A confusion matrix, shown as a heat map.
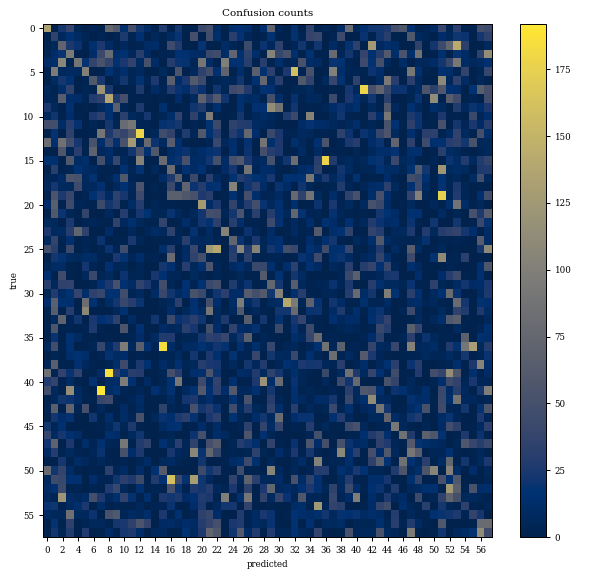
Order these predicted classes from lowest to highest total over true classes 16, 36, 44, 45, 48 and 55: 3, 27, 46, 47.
46, 27, 3, 47
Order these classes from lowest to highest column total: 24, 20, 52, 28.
28, 24, 52, 20
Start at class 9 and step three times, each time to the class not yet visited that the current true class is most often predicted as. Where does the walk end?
5
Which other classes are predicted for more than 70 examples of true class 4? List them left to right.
2, 20, 23, 53
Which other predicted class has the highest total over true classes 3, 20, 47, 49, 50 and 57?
29
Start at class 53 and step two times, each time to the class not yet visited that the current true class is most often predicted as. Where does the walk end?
42
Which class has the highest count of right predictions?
12
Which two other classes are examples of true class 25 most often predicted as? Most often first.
22, 21
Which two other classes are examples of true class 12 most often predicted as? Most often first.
7, 26
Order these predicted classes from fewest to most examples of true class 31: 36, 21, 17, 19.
36, 19, 17, 21
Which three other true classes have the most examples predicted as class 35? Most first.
54, 49, 23
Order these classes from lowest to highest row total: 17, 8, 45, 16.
45, 16, 17, 8
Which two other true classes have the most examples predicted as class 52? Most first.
39, 50
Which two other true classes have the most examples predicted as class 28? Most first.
40, 13
